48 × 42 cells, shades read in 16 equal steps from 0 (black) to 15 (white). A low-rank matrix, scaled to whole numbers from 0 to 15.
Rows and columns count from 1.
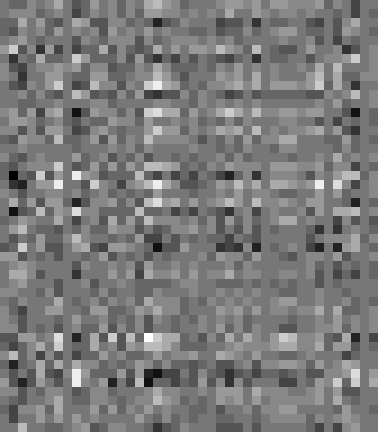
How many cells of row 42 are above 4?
35
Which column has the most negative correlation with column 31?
14
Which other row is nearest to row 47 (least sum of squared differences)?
41
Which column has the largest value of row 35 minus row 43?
17
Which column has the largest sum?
7
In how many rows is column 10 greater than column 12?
21
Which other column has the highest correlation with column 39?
5
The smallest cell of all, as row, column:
20, 2
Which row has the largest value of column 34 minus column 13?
43
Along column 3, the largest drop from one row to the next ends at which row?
29
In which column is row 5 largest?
3
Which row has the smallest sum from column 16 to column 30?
42
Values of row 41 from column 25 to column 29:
5 5 7 8 5
